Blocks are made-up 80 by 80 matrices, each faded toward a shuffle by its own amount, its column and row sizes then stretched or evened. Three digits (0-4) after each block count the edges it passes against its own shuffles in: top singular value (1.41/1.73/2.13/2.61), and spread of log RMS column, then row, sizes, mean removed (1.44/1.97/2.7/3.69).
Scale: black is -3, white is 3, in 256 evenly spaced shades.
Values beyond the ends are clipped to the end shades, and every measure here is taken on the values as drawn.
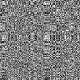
4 2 1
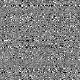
2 2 3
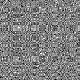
4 0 0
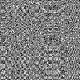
4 1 0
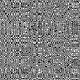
4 1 1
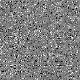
2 1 2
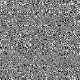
2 1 3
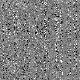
0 3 1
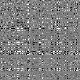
3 3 4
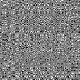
4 0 2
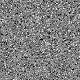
1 0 0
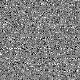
0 0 3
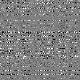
2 2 4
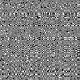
4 0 3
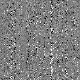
0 3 0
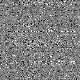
2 1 2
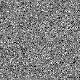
1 0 2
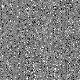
0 2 0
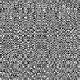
4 1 2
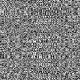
3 1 2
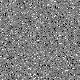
1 0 1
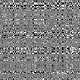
4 2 4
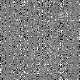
0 4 1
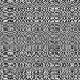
4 0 4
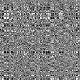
4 2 3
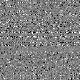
2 0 3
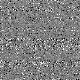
1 1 3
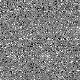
1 0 2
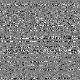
2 0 4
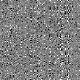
3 3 1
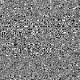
2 1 3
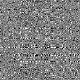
3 2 3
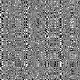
4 3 1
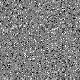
2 0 0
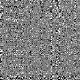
2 3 2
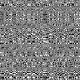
4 0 4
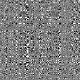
3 3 3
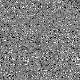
0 0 2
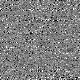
0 0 3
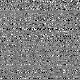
0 1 4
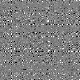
3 2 3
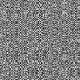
4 3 0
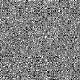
2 1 2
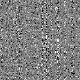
2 3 0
